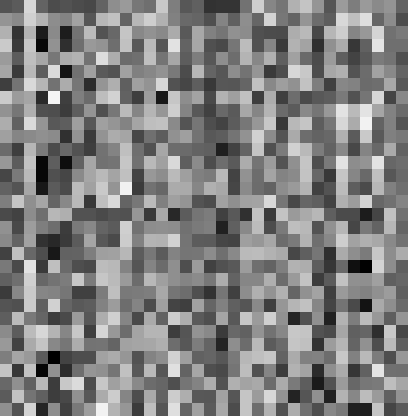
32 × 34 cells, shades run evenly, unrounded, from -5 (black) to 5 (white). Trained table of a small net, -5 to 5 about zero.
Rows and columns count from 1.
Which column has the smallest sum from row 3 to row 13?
6
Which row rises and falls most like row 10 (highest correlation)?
2
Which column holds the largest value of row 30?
7
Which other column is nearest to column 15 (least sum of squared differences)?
21
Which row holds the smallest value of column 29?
17
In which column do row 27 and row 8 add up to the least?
27
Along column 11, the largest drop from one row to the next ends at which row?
16
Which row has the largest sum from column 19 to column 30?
28
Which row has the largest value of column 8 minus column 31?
32
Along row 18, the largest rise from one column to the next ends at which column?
11
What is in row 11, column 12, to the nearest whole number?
-2
